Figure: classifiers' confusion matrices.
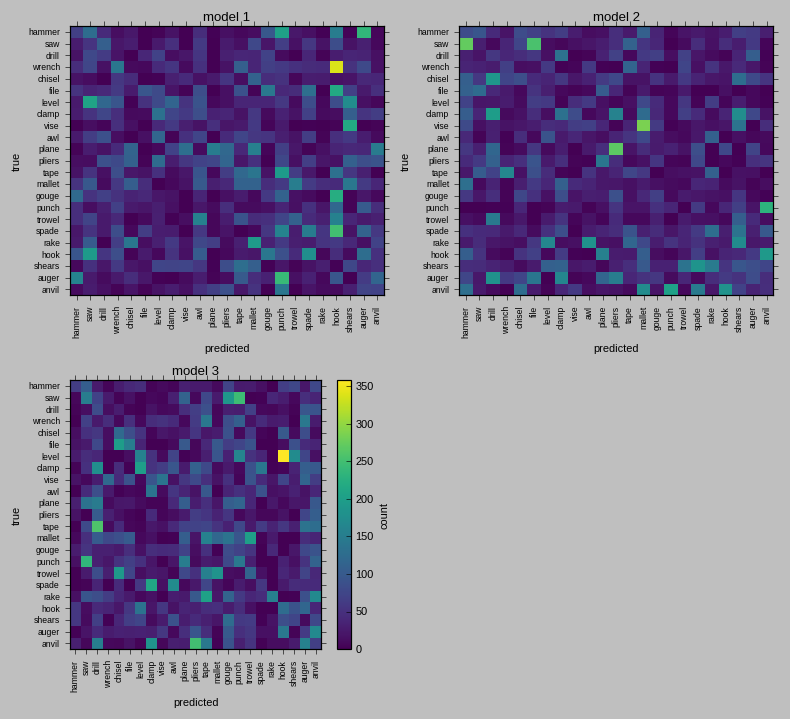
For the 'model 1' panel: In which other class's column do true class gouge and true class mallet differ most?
hook
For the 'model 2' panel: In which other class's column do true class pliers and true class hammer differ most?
plane
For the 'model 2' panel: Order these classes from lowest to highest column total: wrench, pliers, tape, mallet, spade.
wrench, tape, spade, pliers, mallet
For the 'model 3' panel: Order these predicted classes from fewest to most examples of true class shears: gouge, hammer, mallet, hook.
mallet, hammer, hook, gouge
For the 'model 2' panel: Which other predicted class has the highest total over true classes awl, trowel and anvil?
mallet
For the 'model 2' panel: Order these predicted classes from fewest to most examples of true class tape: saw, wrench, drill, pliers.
pliers, drill, saw, wrench
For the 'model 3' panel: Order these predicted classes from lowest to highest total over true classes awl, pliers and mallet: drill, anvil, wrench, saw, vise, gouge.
vise, saw, wrench, anvil, gouge, drill
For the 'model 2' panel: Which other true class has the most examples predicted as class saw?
file
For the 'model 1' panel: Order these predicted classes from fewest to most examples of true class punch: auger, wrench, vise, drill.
vise, drill, wrench, auger
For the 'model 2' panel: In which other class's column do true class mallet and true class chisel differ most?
drill
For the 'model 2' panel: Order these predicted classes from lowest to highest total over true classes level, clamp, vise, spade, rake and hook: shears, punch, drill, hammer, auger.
punch, auger, drill, hammer, shears
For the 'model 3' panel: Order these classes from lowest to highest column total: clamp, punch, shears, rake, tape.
rake, shears, clamp, punch, tape
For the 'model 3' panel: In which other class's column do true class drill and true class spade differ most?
clamp
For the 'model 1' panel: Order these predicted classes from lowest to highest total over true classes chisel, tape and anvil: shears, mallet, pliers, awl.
shears, awl, pliers, mallet
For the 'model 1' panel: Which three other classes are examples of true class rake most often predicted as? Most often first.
mallet, chisel, saw
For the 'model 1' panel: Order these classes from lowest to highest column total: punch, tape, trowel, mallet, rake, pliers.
rake, trowel, pliers, tape, mallet, punch
